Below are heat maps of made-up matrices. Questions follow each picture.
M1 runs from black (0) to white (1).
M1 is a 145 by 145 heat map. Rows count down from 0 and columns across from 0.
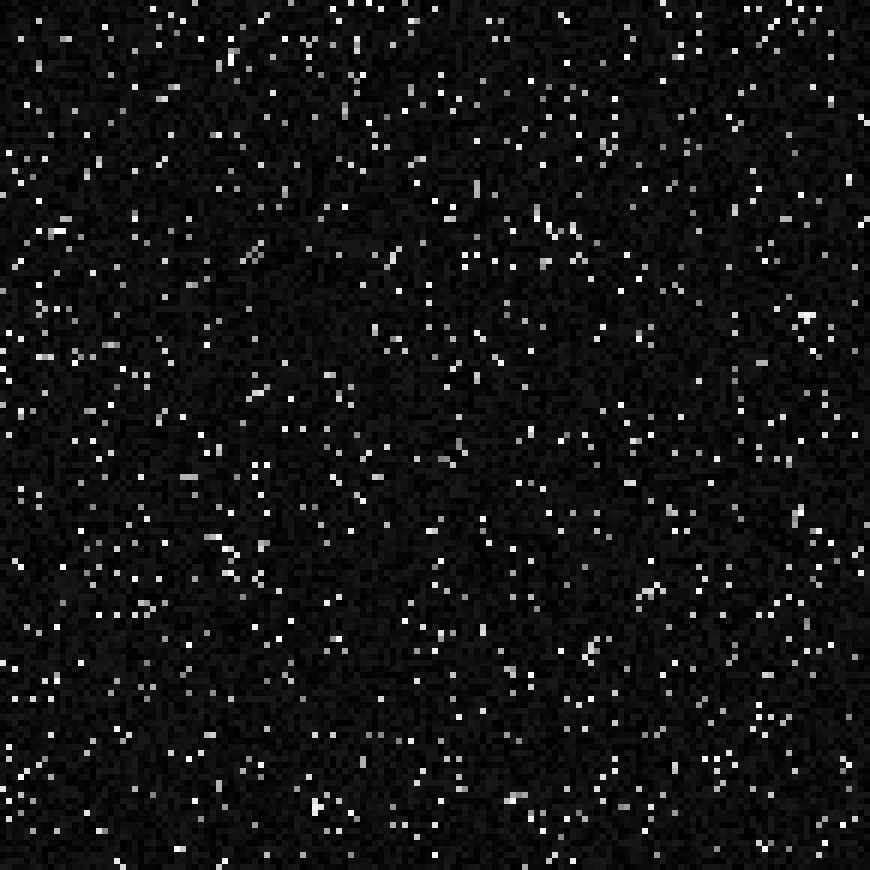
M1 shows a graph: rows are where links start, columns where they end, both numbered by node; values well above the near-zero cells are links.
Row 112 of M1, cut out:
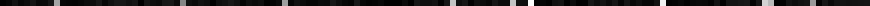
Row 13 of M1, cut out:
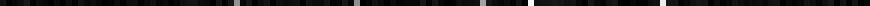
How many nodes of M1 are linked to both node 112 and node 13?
2
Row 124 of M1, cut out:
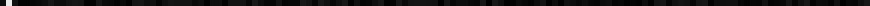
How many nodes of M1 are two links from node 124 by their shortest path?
7
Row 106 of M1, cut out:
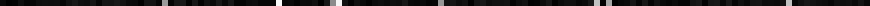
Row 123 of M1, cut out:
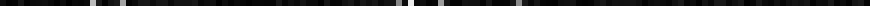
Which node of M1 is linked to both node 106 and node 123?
node 73
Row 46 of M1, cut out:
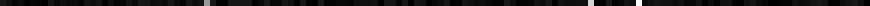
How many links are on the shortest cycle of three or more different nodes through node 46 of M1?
5
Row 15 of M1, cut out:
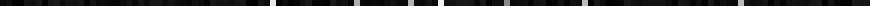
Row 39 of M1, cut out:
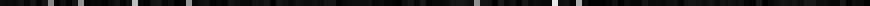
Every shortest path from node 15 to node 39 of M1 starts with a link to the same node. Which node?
node 59
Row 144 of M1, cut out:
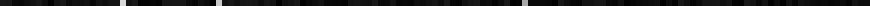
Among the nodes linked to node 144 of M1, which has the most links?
node 36
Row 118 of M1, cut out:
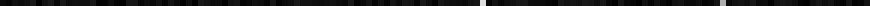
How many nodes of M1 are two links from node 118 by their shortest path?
8
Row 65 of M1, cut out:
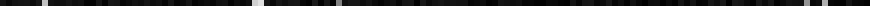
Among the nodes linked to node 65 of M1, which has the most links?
node 43
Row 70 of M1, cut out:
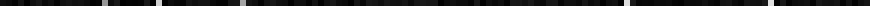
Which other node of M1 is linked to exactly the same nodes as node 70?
node 4
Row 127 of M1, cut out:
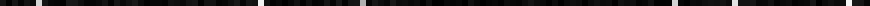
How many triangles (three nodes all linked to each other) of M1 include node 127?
0
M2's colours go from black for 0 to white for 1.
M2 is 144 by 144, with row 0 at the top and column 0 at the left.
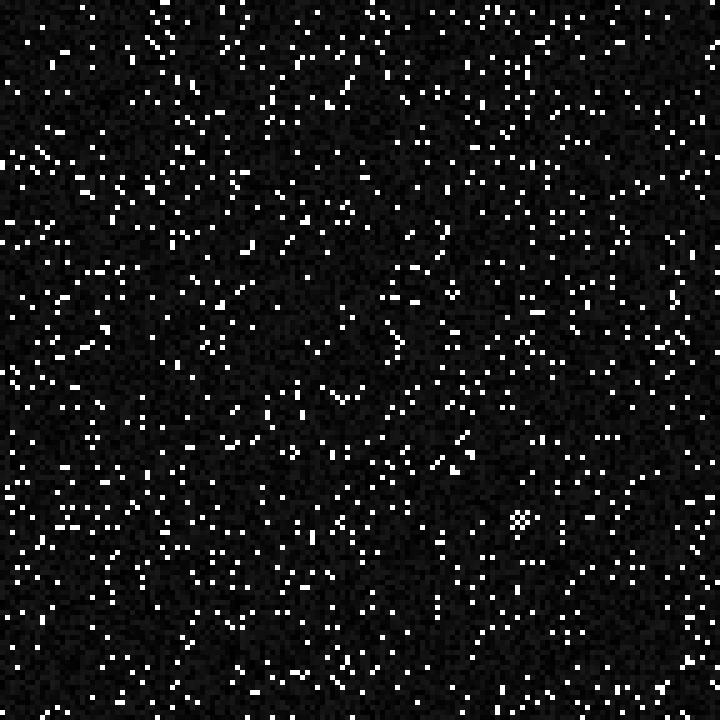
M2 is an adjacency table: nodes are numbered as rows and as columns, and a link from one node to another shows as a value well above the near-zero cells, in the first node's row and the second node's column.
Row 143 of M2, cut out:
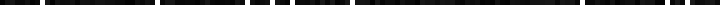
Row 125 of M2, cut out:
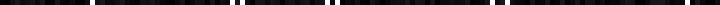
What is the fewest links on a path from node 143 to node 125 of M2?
2
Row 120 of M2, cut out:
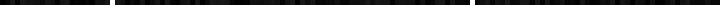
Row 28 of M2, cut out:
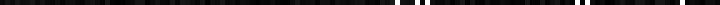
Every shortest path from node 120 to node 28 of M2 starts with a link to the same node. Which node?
node 94
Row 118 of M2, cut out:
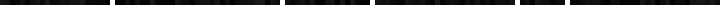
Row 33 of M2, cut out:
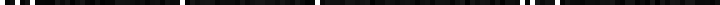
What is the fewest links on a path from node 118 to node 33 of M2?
3
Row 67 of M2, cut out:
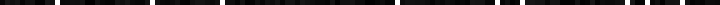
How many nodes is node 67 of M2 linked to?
9
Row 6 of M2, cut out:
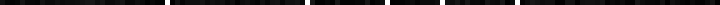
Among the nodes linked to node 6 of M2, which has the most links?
node 103
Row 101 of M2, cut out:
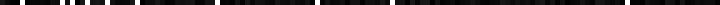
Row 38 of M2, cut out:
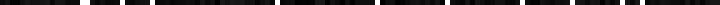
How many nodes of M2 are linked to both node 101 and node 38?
1
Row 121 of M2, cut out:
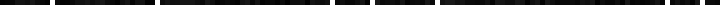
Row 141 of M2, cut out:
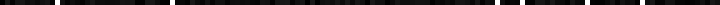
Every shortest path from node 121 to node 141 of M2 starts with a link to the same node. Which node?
node 10
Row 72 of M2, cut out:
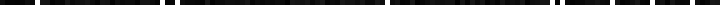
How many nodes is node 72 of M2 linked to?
9
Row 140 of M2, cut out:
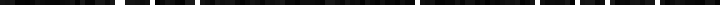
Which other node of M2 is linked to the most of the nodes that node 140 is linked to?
node 37
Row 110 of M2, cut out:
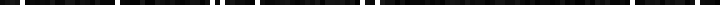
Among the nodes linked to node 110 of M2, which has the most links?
node 44
